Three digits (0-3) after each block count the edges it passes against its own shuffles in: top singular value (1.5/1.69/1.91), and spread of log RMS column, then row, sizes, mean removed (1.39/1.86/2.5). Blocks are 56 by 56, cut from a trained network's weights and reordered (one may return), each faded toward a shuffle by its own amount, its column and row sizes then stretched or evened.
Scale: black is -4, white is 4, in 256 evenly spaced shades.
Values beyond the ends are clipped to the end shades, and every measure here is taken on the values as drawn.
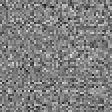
3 0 2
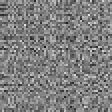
3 0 2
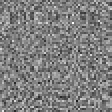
3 0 1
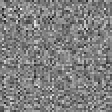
3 2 1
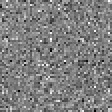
1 2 2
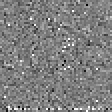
0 0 1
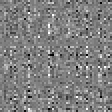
0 3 3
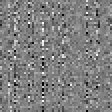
2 3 1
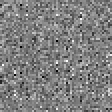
0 2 1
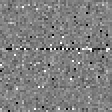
2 0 1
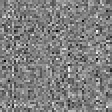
2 2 1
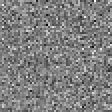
0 2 0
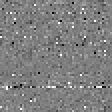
1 1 2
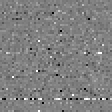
2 0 2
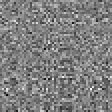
3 1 2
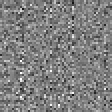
1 3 0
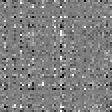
0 3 3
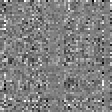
2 3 2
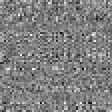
3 0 3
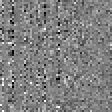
0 3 1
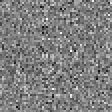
1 1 1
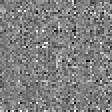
0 2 2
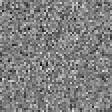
1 1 1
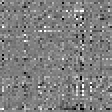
1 2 3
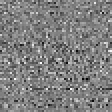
1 0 3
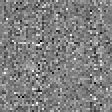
0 2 0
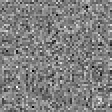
2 2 0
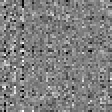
2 3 1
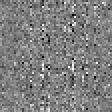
0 3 1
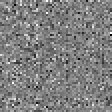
0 2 2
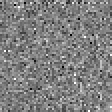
0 1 0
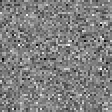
1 0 2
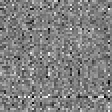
2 2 1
